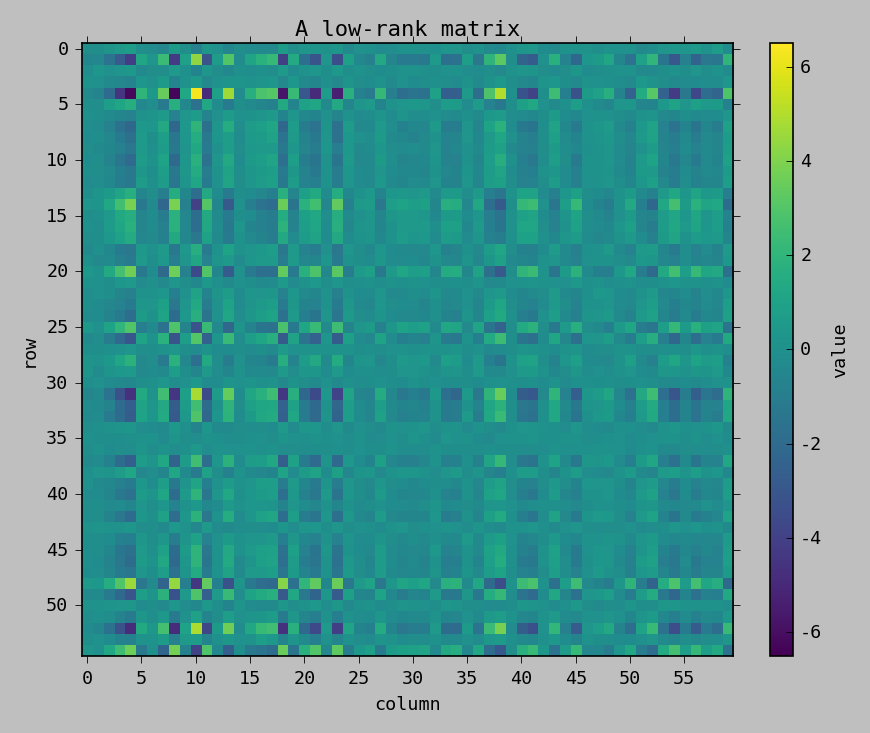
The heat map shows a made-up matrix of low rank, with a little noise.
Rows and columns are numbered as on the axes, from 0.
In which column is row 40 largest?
10
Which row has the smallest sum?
4
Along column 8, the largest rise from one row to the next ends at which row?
5
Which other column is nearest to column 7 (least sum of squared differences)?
17
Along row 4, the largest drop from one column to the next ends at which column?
11
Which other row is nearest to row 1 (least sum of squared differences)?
31
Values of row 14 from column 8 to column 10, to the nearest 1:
4 -1 -4
